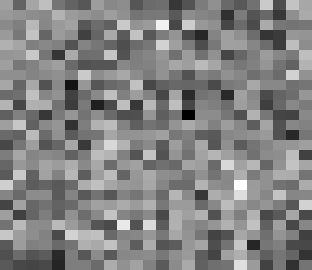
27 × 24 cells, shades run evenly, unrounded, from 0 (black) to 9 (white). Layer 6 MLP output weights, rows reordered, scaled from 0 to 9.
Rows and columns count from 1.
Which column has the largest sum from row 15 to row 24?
19
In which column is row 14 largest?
3
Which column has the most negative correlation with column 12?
11
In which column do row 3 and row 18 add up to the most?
13
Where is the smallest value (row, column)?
12, 15
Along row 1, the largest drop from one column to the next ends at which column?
22
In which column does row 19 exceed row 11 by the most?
8
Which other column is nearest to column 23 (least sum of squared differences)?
4
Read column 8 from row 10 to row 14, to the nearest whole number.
5 1 5 6 4
